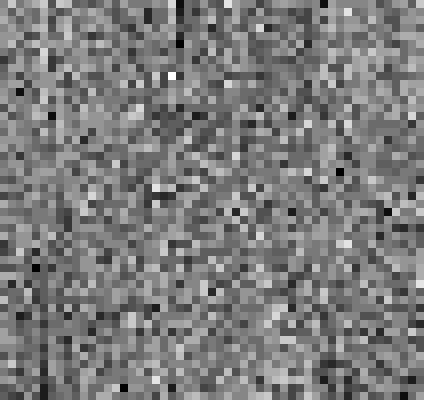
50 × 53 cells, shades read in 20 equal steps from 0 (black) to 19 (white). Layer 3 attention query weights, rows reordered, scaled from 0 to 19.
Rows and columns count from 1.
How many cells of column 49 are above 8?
29
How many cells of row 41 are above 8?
30
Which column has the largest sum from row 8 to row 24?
6
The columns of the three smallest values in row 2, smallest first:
23, 19, 25
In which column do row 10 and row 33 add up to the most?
22
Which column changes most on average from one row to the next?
37
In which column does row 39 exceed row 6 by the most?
39
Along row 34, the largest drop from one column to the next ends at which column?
45
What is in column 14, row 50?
13
